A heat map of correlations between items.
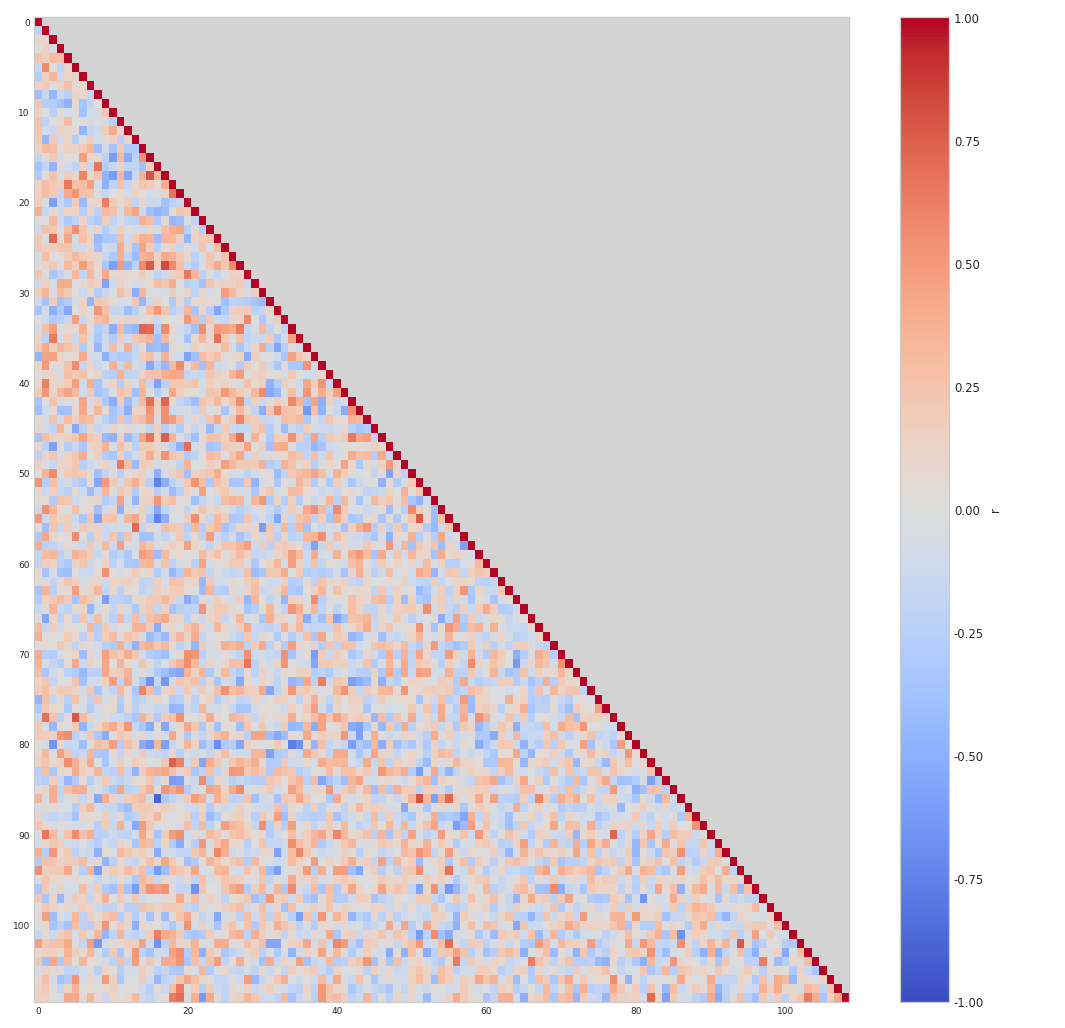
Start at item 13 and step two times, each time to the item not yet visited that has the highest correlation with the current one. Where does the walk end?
104
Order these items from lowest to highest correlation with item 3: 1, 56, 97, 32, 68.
97, 32, 56, 68, 1
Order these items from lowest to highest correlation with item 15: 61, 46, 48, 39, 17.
61, 39, 48, 46, 17
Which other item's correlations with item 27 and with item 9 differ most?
17
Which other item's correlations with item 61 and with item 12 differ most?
43
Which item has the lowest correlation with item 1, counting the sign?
66
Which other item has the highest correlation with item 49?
11
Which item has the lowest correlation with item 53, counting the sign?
86
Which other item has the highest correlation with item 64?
37
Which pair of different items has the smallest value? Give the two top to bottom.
16, 86
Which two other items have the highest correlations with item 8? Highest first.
16, 32
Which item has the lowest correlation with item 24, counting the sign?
80
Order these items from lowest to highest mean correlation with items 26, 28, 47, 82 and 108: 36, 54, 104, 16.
54, 36, 16, 104
